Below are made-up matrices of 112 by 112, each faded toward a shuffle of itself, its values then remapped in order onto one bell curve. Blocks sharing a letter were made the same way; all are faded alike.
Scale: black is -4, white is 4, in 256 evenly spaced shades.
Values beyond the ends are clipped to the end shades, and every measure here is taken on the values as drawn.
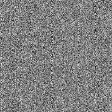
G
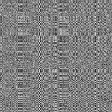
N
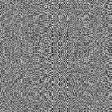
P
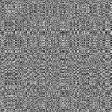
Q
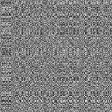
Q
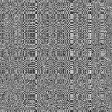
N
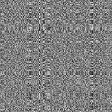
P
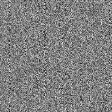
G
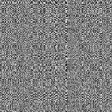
P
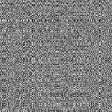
Q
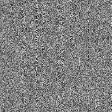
G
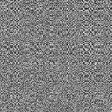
Q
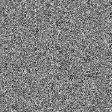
G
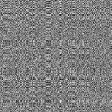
Q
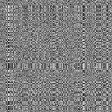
N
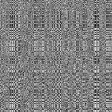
N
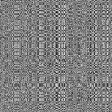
N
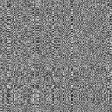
P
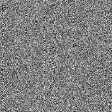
G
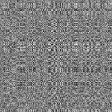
Q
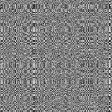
N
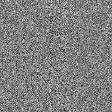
G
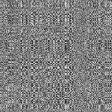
P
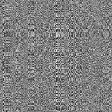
P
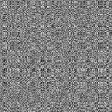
Q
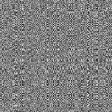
P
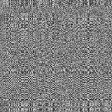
Q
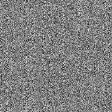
G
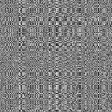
N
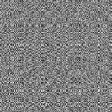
Q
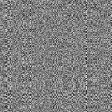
P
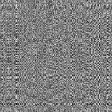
P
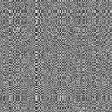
N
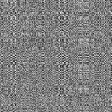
Q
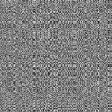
Q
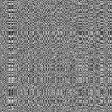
N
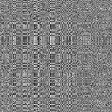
N
